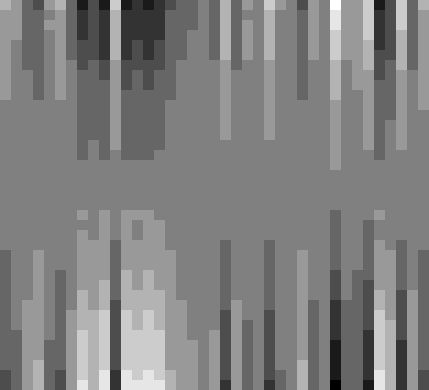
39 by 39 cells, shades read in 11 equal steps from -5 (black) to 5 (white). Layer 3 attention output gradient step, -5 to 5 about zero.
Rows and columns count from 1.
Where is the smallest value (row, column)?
39, 31
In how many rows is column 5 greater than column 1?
11
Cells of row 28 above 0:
12
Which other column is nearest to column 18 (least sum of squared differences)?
20
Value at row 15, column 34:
1
